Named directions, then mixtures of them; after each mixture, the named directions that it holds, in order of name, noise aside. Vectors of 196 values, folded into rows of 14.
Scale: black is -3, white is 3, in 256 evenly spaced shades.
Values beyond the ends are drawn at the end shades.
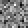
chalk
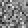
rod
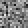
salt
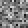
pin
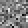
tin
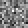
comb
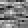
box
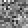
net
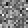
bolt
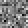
bolt, net, tin.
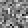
tin.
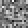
net, pin.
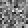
comb.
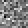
net, rod, salt.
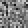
salt.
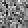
salt.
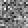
net, salt.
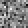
chalk, salt.
